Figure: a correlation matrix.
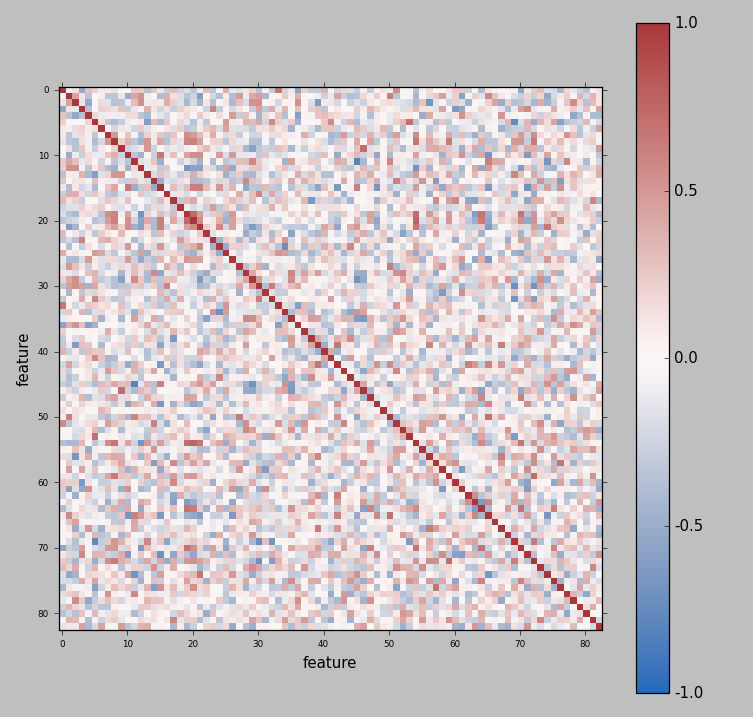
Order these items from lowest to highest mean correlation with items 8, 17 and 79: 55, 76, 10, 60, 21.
21, 55, 10, 60, 76
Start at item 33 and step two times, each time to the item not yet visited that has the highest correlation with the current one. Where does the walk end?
51
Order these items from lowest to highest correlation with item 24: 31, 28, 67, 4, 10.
28, 67, 4, 31, 10
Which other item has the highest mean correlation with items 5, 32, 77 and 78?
30
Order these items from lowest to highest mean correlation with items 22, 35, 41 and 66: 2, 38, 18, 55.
55, 18, 38, 2
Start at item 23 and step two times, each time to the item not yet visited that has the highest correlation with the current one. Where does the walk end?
71
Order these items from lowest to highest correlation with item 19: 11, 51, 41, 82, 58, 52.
82, 41, 11, 58, 52, 51
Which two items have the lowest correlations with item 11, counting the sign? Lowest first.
45, 74
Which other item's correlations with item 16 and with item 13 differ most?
69
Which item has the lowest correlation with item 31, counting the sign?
58
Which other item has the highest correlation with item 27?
50
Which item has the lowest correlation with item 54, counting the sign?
12
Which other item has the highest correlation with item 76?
57
